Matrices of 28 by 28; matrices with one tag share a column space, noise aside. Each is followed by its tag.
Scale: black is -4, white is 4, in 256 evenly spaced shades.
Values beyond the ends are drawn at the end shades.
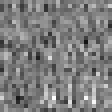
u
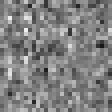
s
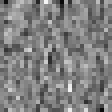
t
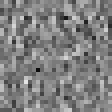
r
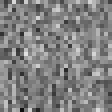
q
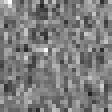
t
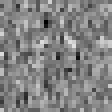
u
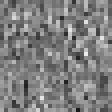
r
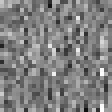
q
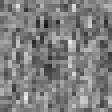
u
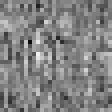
u
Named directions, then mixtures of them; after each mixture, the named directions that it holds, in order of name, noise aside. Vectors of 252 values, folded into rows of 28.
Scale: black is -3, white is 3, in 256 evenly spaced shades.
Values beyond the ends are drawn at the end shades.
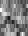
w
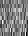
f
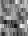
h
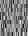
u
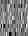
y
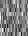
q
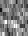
h, w.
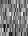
q, y.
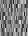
u.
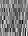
f, u.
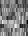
f, h.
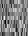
f, h, u.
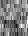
h, y.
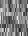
q, w.
